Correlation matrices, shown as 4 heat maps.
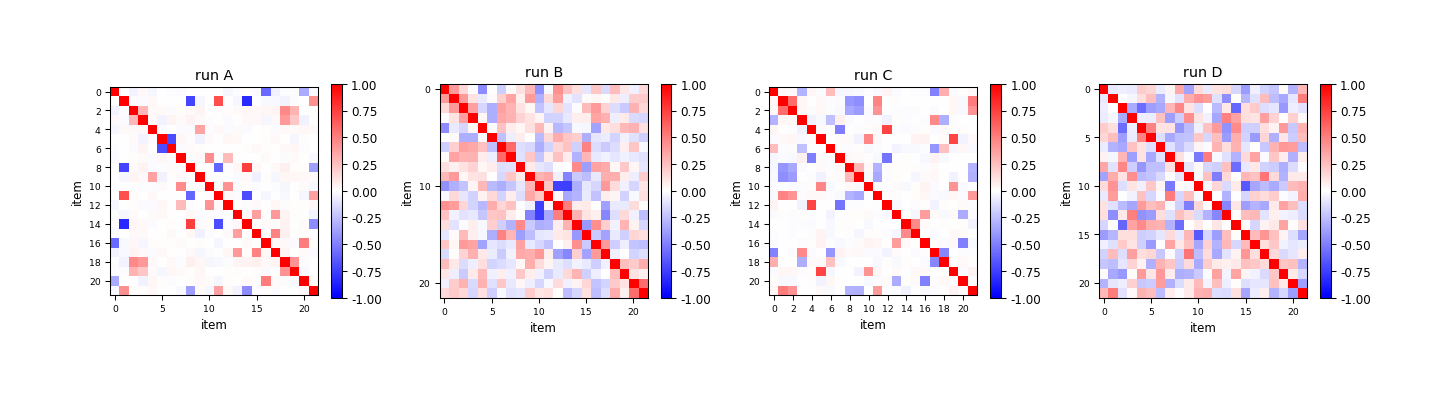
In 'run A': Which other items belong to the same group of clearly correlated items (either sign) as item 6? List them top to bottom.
5
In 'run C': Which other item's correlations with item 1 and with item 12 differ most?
4
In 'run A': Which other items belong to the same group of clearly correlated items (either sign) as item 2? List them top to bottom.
3, 18, 19
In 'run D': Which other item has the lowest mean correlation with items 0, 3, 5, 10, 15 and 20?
7
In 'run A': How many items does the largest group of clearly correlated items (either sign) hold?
5
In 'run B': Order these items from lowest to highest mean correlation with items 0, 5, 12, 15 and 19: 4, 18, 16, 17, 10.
10, 17, 4, 16, 18
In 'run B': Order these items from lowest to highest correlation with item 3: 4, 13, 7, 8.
13, 4, 8, 7
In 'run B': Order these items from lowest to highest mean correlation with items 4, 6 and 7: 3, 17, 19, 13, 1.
17, 13, 19, 1, 3
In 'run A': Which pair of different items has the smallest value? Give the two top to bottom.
1, 14
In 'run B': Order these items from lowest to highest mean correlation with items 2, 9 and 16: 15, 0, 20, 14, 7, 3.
15, 20, 14, 7, 0, 3
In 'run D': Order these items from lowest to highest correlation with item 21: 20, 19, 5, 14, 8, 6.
20, 6, 19, 8, 14, 5
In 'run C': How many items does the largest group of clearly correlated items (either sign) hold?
6
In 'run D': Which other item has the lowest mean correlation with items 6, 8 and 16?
5
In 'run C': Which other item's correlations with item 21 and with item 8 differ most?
1
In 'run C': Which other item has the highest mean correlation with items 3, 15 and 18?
14
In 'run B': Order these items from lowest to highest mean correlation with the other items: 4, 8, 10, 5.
10, 5, 4, 8
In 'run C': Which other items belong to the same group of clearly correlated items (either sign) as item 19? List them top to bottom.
5, 10
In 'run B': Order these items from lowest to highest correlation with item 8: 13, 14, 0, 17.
13, 0, 17, 14
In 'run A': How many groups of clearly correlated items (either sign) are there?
7
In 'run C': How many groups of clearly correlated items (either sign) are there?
6
